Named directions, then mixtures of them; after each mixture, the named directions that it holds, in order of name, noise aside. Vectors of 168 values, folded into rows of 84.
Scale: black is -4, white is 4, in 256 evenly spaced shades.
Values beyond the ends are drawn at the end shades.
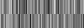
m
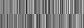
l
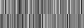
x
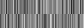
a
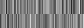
a, m.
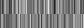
m.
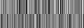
l, m, x.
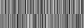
l, x.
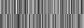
a, x.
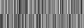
a, l, x.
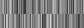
a, l, m.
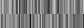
m.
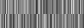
a.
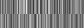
a, l, m.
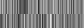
a, m, x.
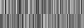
x.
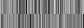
l, m.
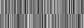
a, l, x.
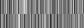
a, m.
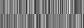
l.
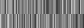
a, l, m.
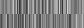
a, l, x.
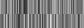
a, m, x.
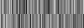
m.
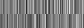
l.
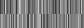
x.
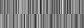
a, l, x.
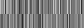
x.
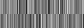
l, m, x.
